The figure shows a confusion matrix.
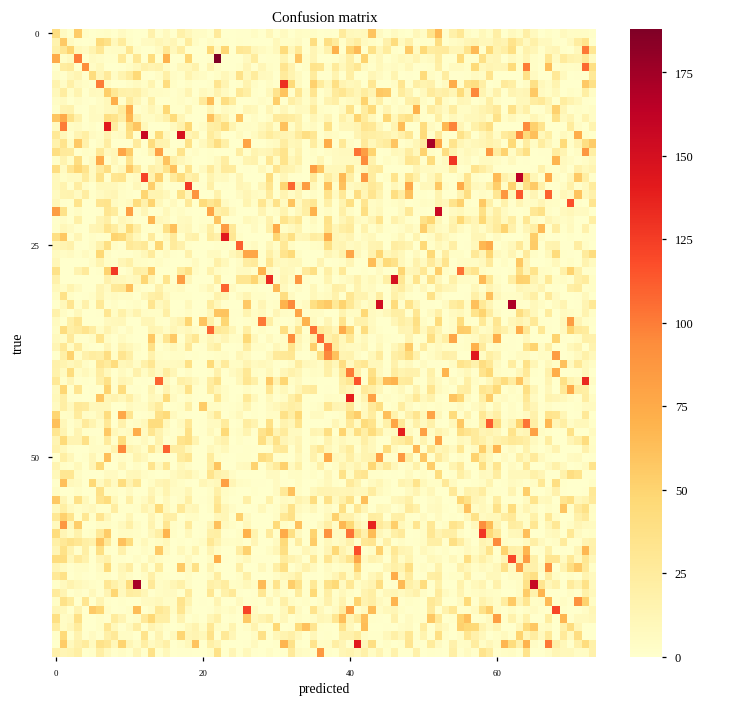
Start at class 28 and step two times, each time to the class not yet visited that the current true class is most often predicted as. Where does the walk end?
21
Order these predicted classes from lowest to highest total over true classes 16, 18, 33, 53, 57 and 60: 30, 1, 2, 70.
70, 30, 2, 1
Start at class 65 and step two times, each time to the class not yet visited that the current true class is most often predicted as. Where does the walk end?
7
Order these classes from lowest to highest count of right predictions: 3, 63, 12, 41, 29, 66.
66, 63, 3, 41, 29, 12
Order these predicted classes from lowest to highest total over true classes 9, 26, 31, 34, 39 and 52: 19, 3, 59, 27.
19, 3, 27, 59
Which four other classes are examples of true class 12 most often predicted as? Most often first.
17, 63, 71, 65
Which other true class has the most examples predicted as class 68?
38
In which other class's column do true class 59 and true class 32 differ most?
62
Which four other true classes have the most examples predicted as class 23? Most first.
24, 30, 53, 33
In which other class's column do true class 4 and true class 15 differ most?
54
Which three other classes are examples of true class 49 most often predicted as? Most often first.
15, 9, 60
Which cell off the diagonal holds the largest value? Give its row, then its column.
3, 22
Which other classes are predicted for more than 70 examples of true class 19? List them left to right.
61, 63, 67
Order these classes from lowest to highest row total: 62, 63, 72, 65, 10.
63, 62, 10, 72, 65
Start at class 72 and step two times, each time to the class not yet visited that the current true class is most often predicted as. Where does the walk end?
14
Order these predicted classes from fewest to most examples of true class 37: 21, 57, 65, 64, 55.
55, 21, 64, 65, 57
